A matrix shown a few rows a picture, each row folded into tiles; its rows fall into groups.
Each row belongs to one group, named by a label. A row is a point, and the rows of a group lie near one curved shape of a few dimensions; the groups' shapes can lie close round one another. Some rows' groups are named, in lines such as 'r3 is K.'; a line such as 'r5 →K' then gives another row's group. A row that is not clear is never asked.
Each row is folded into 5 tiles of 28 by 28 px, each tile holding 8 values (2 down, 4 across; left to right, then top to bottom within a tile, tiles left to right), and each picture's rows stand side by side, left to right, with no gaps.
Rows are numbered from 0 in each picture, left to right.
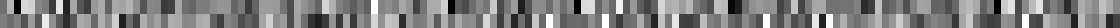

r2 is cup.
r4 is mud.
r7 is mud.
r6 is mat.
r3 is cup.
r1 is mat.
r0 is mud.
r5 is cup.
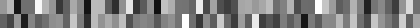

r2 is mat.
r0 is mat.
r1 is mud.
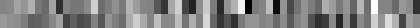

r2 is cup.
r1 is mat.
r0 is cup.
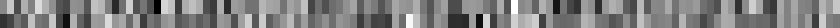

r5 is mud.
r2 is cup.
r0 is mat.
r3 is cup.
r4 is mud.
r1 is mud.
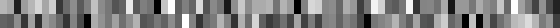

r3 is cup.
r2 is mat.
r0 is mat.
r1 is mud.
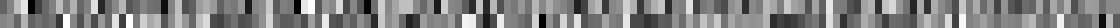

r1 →mat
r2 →mud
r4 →mat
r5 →mat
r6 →mud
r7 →mud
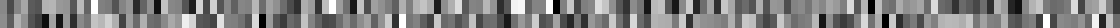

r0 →cup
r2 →mud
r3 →mat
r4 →mat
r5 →mud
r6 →cup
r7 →cup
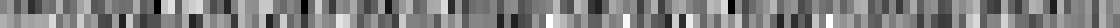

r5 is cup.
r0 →mud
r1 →mud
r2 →mat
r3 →cup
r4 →cup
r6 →cup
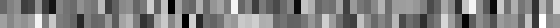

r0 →mat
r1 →cup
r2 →mud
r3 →mud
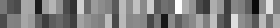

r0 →mud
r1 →mat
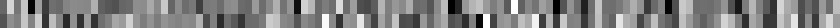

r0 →cup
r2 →mud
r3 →cup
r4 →mat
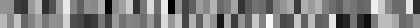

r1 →cup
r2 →mat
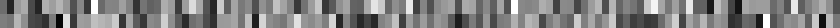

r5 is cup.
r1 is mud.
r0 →cup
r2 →mat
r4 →mat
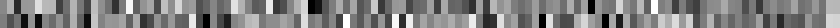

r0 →mat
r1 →mat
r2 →cup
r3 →mud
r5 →cup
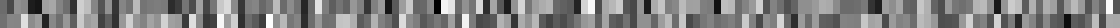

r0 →mud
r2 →mat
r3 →mud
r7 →mat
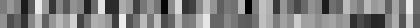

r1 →mat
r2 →mat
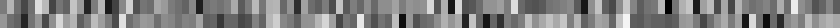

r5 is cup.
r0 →mat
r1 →cup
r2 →mud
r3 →cup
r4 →mat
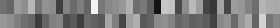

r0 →cup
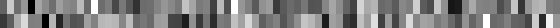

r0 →cup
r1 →cup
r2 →mud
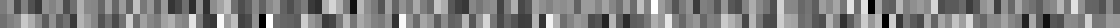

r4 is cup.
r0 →mud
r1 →mud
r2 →mud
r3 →cup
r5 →mud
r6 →cup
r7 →cup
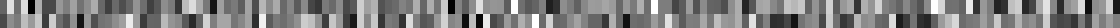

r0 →cup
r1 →mud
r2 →mud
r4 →cup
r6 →mat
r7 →mat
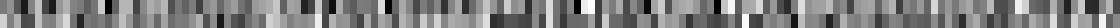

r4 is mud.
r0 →mat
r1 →cup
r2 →mat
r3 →mat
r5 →mud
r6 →cup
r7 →mat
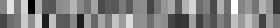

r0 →cup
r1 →cup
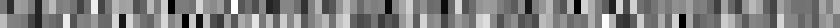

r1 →cup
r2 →mat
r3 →mat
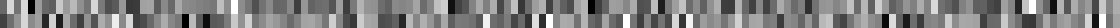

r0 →cup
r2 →mud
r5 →mat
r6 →cup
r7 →mud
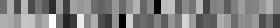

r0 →mud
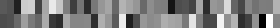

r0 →mud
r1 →mud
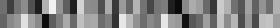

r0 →mud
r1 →mud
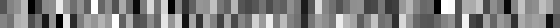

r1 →cup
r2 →mat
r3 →mud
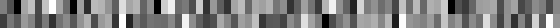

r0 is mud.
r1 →mud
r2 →mud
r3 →cup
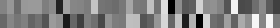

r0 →cup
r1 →cup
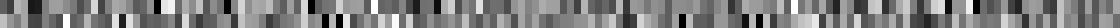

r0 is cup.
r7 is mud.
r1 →mud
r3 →mud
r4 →mud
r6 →mat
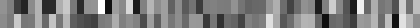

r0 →mat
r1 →cup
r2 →mud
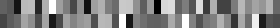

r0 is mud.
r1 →mud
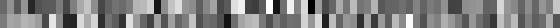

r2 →cup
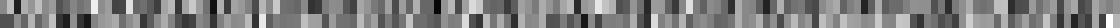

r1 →mud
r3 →mud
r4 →mat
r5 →mat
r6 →mat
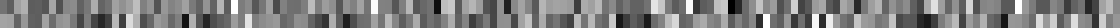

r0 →cup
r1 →cup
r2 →cup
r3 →mud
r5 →cup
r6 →mat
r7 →mat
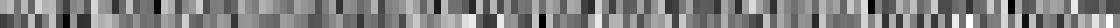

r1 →mud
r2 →cup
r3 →mud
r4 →mat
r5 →mud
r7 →cup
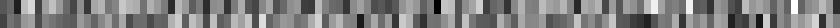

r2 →mat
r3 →mud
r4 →mat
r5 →cup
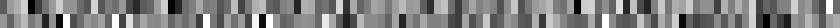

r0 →cup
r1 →cup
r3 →cup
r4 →mud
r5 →mat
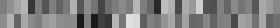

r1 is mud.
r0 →cup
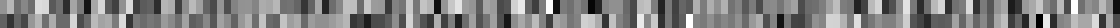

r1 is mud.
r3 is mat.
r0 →mat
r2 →mat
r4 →mud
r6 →mat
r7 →cup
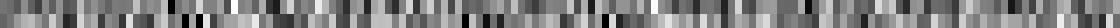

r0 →mud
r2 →mat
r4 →cup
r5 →mat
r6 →mat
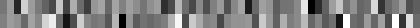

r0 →mud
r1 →mat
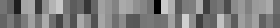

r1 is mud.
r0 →mud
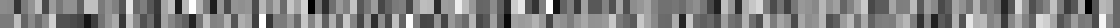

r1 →mud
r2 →cup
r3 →mat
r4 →mud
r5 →mud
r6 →cup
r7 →mat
